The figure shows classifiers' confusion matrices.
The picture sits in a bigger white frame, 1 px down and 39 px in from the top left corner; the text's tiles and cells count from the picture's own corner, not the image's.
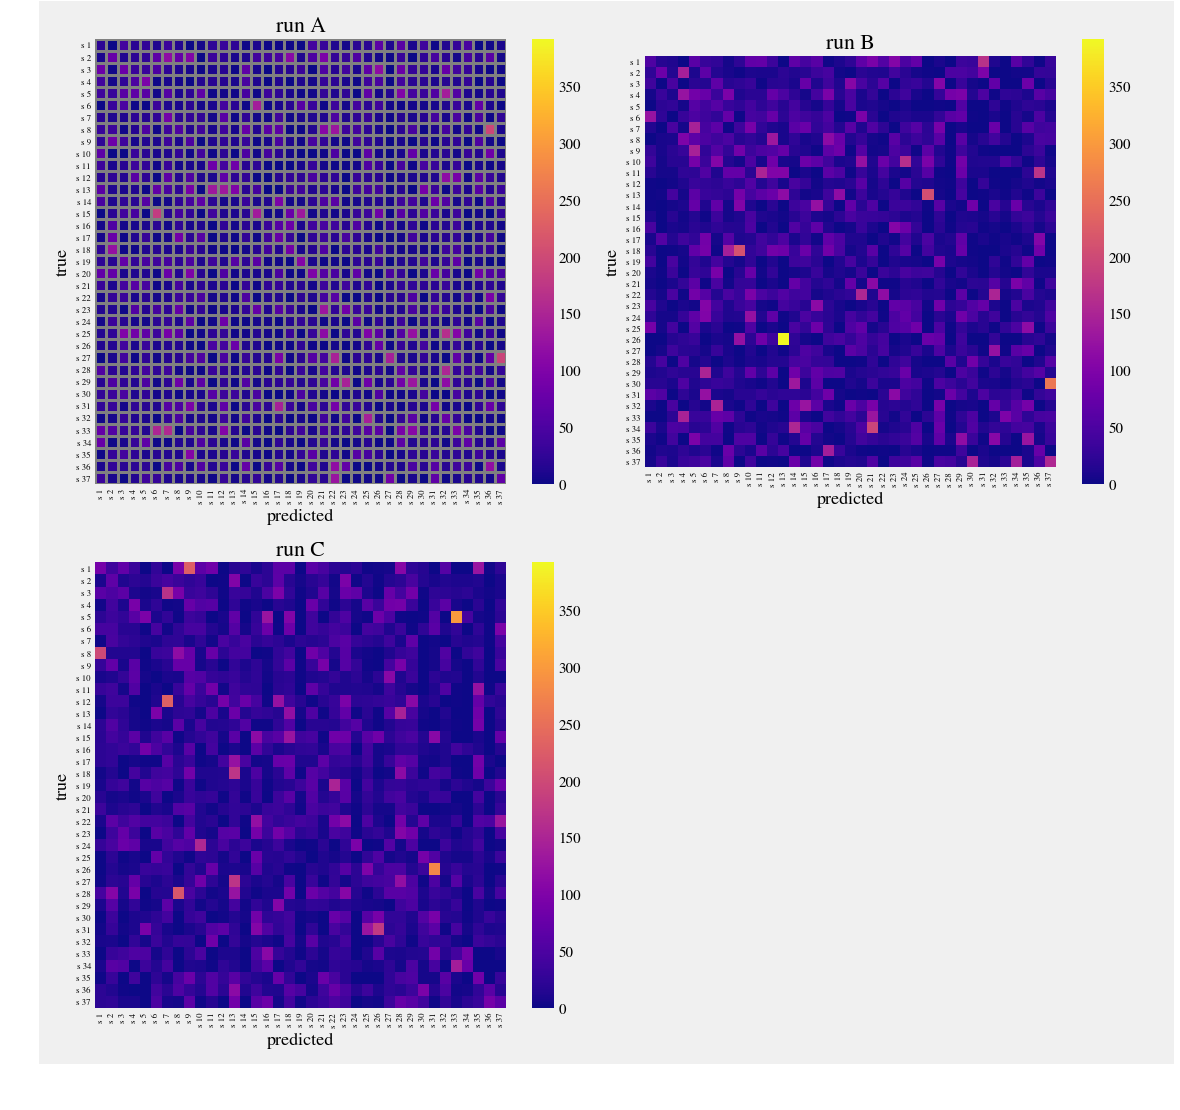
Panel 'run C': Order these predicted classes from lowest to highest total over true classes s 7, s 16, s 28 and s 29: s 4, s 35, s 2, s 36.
s 36, s 35, s 4, s 2
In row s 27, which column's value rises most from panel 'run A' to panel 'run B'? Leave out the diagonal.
s 32
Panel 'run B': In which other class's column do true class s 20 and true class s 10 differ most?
s 24
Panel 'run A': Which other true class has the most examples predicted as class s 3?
s 25
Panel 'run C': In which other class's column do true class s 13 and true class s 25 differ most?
s 28
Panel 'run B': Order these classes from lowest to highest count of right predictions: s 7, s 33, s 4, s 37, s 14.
s 14, s 7, s 33, s 4, s 37
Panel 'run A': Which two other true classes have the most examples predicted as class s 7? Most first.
s 33, s 2
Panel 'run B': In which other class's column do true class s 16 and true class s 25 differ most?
s 35
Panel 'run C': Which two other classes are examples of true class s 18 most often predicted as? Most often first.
s 13, s 28
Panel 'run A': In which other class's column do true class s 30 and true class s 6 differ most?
s 15
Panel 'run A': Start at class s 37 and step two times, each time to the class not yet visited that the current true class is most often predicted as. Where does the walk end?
s 36
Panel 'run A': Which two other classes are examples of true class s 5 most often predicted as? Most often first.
s 32, s 28
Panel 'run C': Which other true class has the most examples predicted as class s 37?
s 22
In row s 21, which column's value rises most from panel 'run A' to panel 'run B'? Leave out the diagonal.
s 34
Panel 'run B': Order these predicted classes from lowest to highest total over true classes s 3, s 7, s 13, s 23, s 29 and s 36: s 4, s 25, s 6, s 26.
s 4, s 25, s 26, s 6
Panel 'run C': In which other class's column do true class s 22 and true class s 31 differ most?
s 26
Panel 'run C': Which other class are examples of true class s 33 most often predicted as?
s 16
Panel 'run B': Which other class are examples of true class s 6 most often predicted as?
s 1
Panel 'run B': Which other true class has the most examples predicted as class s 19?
s 3
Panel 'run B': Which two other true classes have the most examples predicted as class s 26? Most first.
s 13, s 10
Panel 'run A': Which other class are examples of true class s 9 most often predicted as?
s 2
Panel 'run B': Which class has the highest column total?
s 5
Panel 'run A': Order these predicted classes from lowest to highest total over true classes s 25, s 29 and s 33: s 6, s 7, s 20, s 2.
s 20, s 2, s 6, s 7
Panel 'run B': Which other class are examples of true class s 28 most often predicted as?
s 30
